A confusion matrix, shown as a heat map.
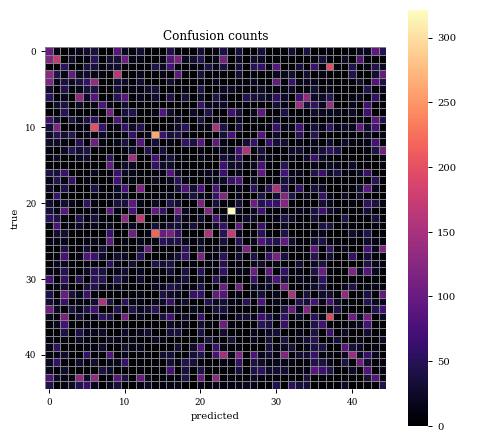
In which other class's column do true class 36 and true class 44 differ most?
23
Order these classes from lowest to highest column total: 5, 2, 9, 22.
5, 9, 22, 2
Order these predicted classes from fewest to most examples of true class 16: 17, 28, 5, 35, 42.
5, 17, 35, 42, 28
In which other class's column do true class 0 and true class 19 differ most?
31
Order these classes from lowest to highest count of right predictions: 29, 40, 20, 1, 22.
22, 29, 20, 40, 1
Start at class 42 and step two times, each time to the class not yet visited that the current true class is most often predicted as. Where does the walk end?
37
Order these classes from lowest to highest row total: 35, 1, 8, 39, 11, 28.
28, 39, 8, 11, 1, 35
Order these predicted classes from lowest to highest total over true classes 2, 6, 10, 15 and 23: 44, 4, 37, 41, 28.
44, 41, 4, 28, 37
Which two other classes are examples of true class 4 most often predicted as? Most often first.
6, 0
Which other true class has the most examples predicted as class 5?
27
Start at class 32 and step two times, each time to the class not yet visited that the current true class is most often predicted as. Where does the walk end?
20
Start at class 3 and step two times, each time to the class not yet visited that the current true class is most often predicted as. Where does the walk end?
43
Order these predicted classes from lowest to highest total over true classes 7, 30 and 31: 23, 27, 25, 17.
17, 27, 25, 23
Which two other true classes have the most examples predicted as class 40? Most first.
29, 35
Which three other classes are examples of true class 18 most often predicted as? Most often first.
30, 12, 42
